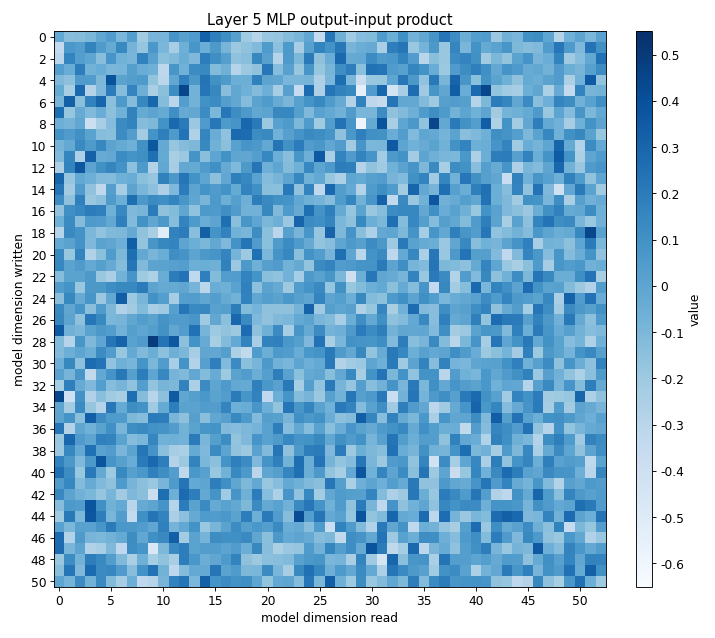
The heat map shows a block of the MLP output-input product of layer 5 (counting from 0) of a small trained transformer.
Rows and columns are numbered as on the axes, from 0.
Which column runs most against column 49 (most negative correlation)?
7
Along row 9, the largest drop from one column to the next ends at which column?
13
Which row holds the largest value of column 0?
33
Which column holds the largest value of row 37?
1
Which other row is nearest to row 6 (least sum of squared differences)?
49
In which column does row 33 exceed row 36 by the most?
39
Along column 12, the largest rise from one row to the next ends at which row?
41
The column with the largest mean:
24
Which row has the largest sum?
44
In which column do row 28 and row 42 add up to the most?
10
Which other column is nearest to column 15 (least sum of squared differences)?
38
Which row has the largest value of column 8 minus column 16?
31
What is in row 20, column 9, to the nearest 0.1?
-0.1
